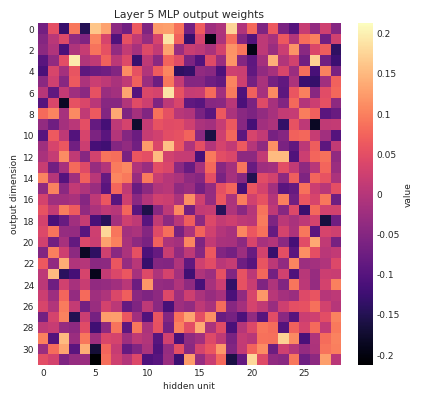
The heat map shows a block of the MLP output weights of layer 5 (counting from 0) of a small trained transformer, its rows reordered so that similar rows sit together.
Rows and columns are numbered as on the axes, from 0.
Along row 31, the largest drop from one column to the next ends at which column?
18
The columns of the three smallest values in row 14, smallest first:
20, 2, 6
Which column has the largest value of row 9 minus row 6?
4
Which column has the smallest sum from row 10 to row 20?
9
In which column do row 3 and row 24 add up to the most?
3
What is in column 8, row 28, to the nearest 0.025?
-0.1
